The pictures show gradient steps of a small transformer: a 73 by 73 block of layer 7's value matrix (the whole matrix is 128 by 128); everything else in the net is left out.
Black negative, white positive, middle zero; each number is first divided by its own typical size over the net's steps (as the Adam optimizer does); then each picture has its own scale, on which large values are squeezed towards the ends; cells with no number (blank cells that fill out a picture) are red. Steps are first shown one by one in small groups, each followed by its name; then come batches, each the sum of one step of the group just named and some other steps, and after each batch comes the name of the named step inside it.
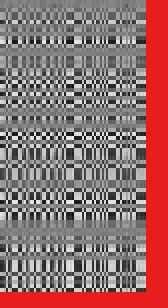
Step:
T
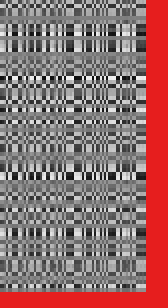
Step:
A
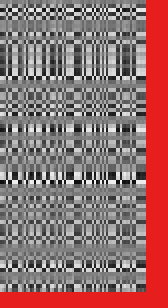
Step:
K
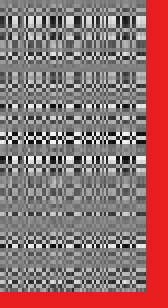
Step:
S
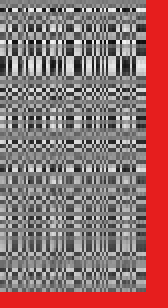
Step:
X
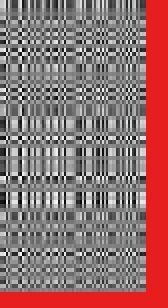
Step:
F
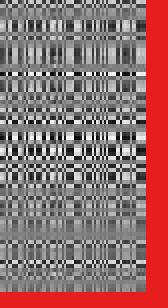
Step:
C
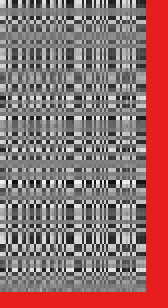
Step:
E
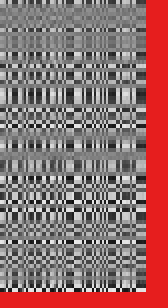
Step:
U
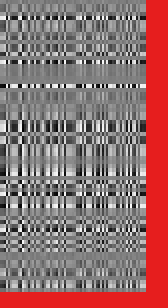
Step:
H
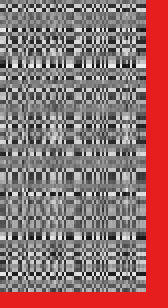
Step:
X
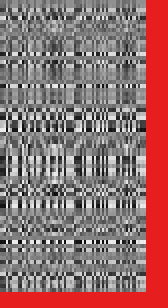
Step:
H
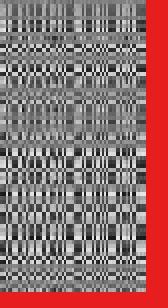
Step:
E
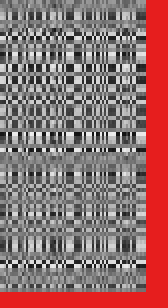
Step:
C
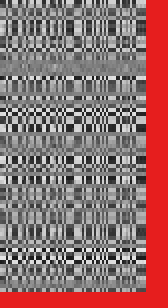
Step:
A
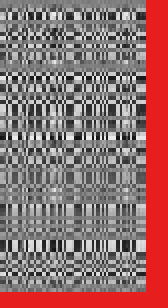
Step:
C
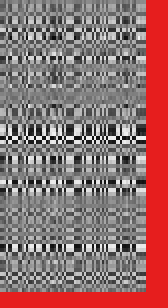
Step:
S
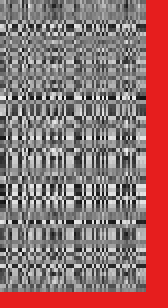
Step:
F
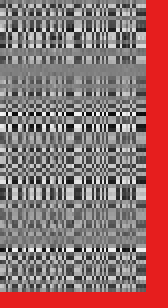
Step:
U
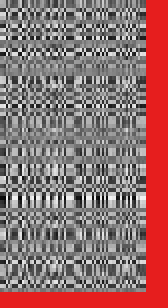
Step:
F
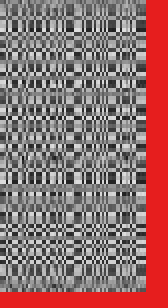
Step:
C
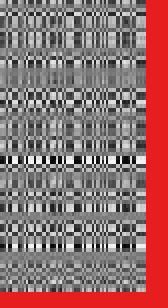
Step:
S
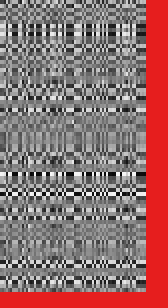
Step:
A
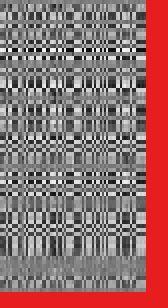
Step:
X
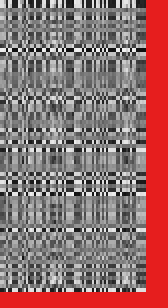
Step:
E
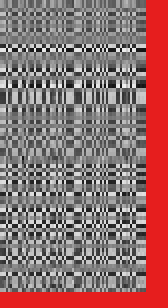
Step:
E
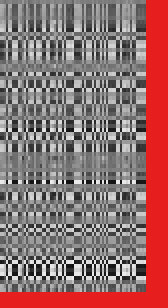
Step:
C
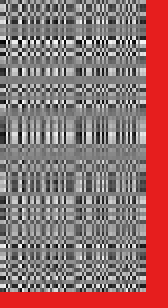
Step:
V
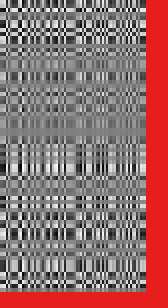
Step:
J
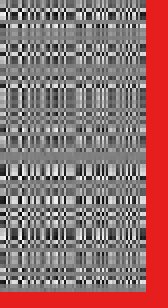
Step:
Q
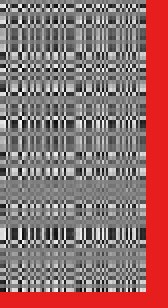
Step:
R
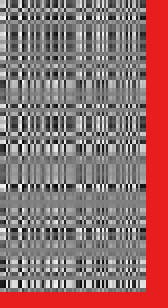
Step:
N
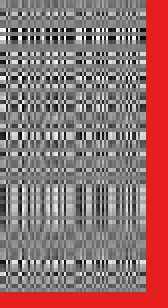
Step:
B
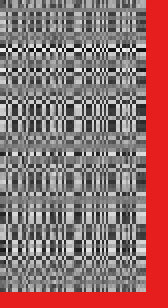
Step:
R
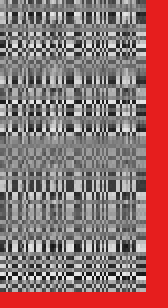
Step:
V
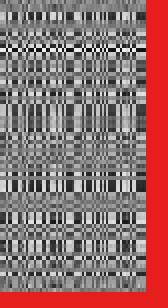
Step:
V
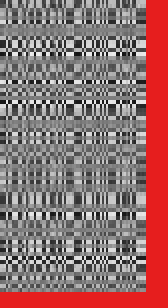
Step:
V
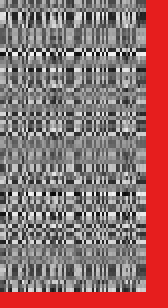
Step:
Q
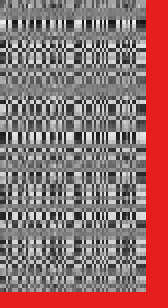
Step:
V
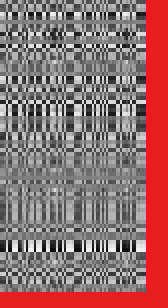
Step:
B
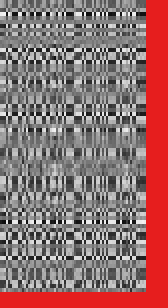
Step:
Q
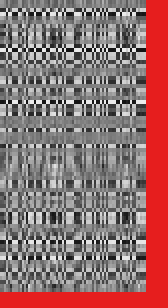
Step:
J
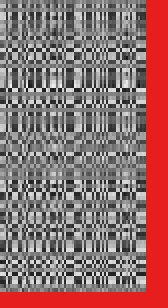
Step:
N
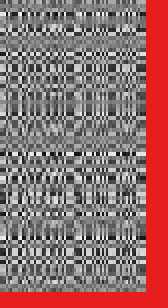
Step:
Q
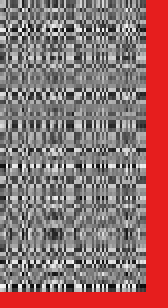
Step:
J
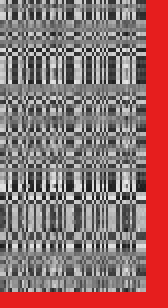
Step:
N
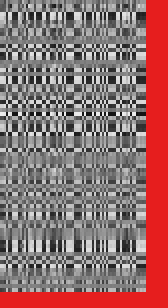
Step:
R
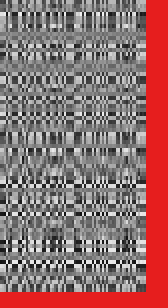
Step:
Q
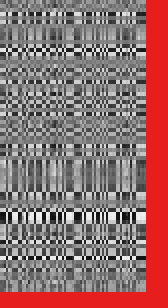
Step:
R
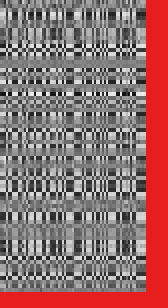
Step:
V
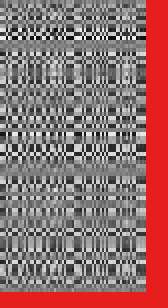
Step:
B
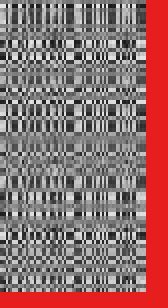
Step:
R
